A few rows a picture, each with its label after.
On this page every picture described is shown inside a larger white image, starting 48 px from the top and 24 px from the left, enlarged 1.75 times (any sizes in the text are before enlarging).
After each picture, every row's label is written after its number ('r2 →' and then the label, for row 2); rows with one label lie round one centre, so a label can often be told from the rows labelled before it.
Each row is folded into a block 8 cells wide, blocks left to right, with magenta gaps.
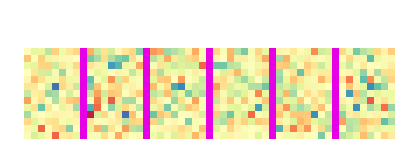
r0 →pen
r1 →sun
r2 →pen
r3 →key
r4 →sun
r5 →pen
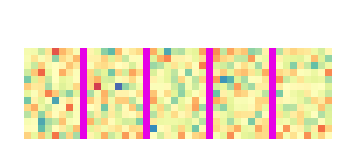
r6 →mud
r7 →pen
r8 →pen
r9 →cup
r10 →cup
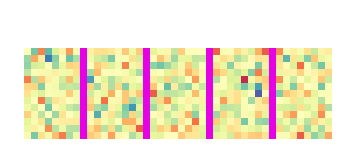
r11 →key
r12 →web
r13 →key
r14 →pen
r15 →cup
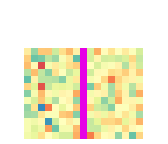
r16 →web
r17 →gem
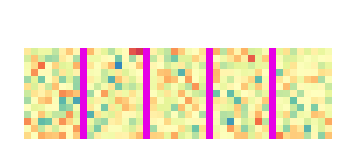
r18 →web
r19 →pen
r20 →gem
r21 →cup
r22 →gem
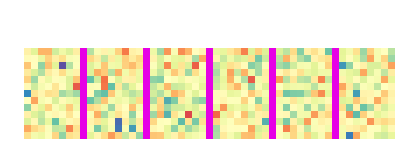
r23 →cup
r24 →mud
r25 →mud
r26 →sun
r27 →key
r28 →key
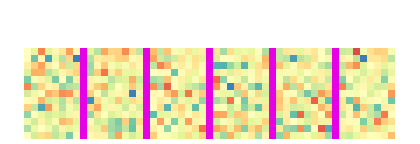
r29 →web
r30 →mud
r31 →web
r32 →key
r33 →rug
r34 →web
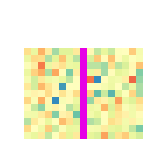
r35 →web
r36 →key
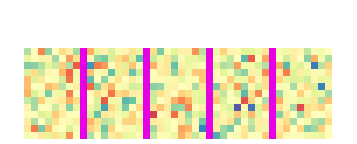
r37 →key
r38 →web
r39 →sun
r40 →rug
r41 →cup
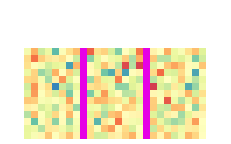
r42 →pen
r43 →pen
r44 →web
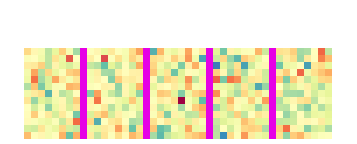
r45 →gem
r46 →pen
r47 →rug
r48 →key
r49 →key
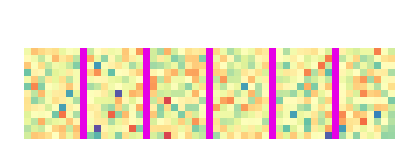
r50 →gem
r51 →rug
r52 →key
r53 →pen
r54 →mud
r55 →sun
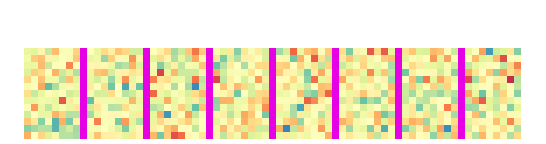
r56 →mud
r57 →mud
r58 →key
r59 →key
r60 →rug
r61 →mud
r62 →gem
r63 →key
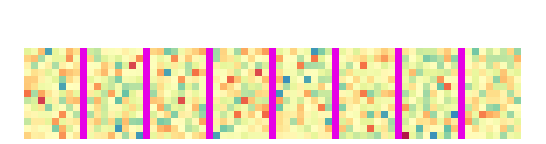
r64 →key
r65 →mud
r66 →pen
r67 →rug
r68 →cup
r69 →rug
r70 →gem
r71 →sun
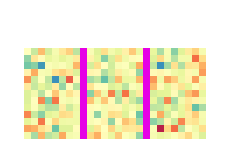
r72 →key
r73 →web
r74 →key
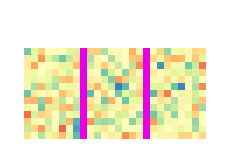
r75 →sun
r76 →pen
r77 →pen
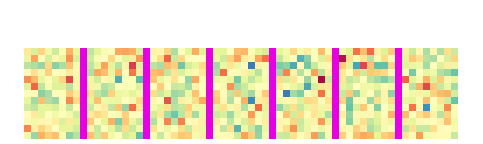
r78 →key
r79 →mud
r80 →key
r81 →mud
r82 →key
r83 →cup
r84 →sun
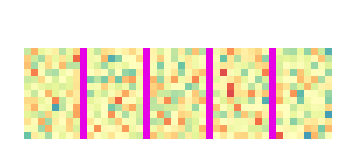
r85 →rug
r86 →sun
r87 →key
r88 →web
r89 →gem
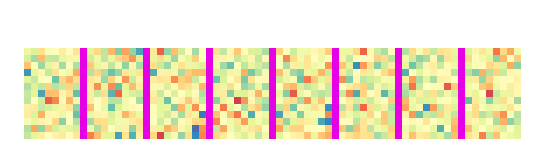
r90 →sun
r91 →gem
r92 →gem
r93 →sun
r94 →pen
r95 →cup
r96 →gem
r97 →mud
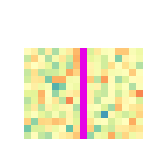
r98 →pen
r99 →rug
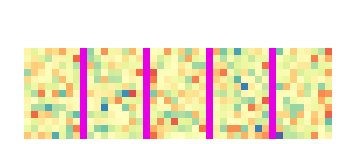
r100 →gem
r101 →rug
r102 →cup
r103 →pen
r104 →rug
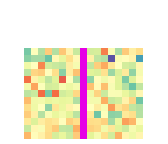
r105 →gem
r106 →web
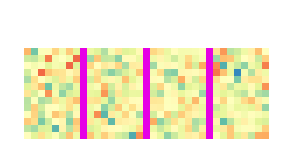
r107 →mud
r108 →gem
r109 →pen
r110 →pen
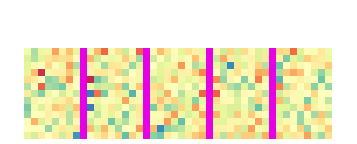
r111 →mud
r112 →cup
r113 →rug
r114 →key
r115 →web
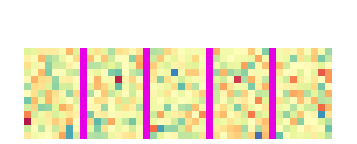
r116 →sun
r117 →pen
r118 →rug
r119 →gem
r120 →rug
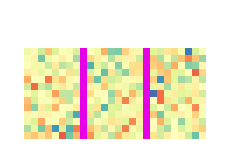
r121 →gem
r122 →key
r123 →cup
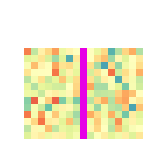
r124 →sun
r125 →key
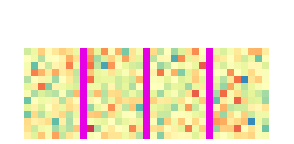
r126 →mud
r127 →cup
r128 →key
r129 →sun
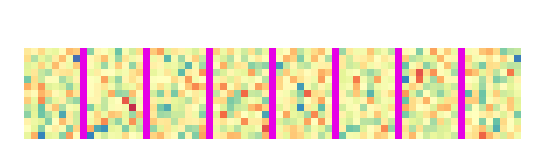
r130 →web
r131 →rug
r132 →gem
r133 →gem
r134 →key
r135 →rug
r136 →mud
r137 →cup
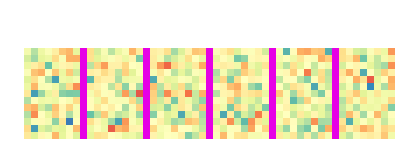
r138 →mud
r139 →web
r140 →web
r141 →web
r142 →mud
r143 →pen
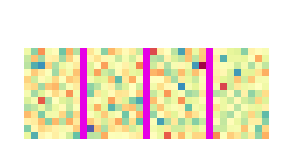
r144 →key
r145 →sun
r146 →pen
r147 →gem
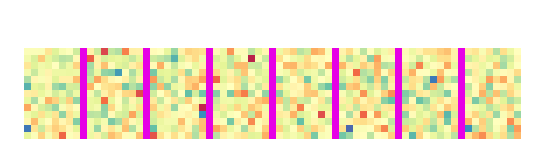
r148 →sun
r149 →web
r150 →gem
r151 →cup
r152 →web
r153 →rug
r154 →mud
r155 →gem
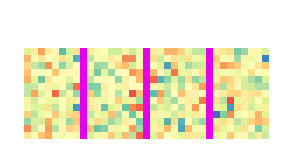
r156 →cup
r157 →rug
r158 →cup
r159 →web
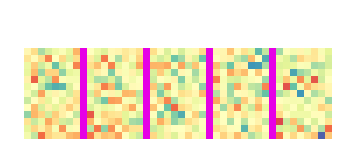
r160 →pen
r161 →sun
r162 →web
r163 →cup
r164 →gem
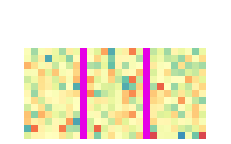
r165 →sun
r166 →key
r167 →gem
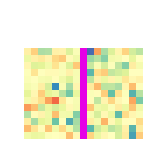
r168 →pen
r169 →gem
